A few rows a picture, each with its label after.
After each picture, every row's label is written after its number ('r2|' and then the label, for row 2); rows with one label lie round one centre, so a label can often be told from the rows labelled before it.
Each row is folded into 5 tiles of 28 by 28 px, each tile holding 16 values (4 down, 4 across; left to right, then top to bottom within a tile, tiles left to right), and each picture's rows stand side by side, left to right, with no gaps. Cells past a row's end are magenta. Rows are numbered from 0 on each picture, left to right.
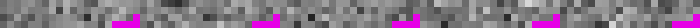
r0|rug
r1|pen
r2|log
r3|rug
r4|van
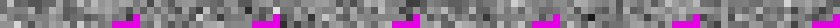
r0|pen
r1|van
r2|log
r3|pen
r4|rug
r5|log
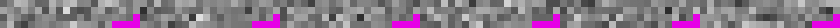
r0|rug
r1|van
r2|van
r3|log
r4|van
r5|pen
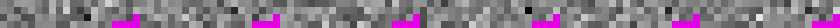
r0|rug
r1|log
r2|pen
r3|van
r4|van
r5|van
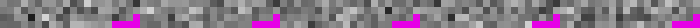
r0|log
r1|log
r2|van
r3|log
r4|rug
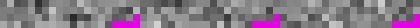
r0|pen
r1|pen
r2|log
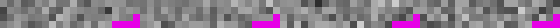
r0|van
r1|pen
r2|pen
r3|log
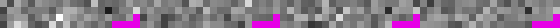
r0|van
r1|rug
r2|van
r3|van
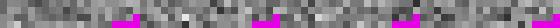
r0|pen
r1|log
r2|log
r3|rug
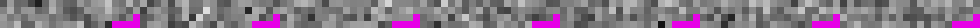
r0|pen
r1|van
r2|rug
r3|log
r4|rug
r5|rug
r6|pen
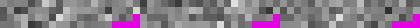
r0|van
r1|pen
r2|van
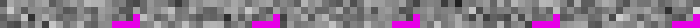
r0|log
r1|pen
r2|log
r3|pen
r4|van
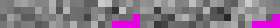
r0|rug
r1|rug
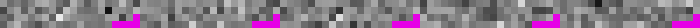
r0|van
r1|log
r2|van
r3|pen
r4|pen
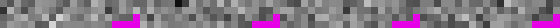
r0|van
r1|pen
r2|log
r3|log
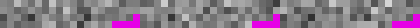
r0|rug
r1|log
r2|rug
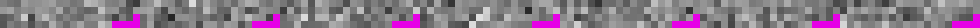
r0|log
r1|rug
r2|van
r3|van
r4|pen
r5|log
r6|pen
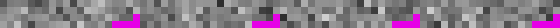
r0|pen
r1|log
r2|log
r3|log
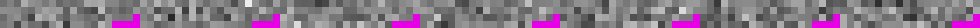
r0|log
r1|rug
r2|pen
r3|rug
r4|rug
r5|log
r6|pen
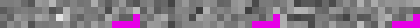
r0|van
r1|van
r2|pen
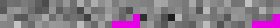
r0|pen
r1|rug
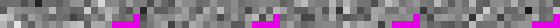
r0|pen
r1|van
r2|rug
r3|van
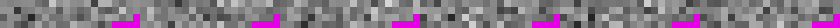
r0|rug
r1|pen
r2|rug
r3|log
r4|log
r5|log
